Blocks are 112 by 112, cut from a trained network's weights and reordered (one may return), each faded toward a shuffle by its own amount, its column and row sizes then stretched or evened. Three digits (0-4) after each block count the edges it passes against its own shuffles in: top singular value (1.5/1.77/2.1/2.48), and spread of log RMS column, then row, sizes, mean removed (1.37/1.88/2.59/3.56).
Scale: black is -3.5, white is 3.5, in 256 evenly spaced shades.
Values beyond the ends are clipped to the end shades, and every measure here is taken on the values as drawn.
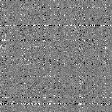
2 3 3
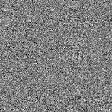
2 0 1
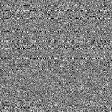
4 0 3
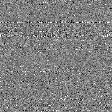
1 0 3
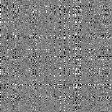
3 4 3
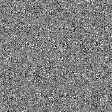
0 1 2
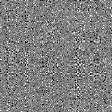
3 3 1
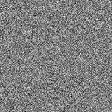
3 0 0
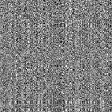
4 2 2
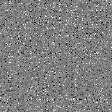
0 2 2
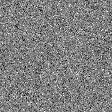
0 0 0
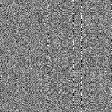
4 2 0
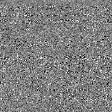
0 1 3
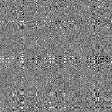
4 3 3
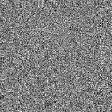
2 2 0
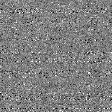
0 1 3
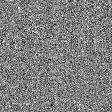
0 0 1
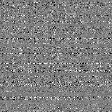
0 2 4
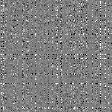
2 4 3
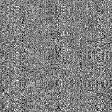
3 3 1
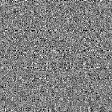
3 2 3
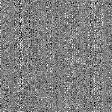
2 4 1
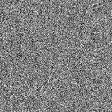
2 1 0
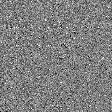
1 1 1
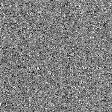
0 0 2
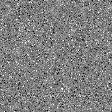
2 1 0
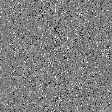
0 2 0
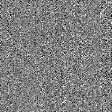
0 3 1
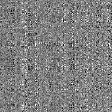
3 3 2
